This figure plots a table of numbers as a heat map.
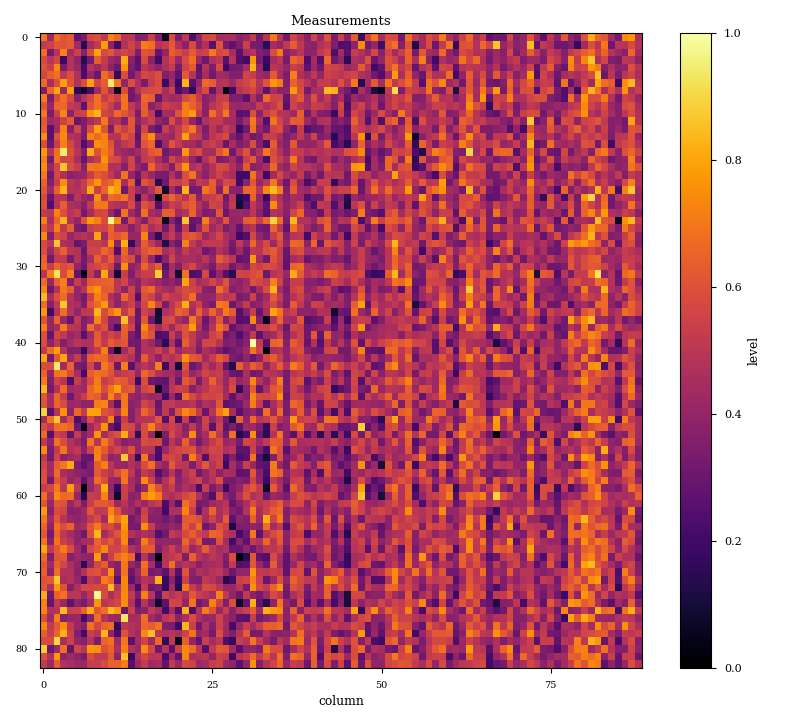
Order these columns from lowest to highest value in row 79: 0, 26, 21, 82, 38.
26, 0, 21, 38, 82
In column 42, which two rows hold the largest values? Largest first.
7, 71
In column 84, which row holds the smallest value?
14
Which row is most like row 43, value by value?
79
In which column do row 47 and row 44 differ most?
31
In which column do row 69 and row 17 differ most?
80
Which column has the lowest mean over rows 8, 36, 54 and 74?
17
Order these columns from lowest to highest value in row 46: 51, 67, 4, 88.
67, 88, 4, 51
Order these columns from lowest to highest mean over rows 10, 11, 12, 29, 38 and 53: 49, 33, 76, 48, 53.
76, 48, 33, 49, 53
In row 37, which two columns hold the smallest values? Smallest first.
33, 17
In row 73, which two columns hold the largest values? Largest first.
8, 0
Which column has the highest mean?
0
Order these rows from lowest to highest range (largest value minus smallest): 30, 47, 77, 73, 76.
30, 47, 77, 76, 73
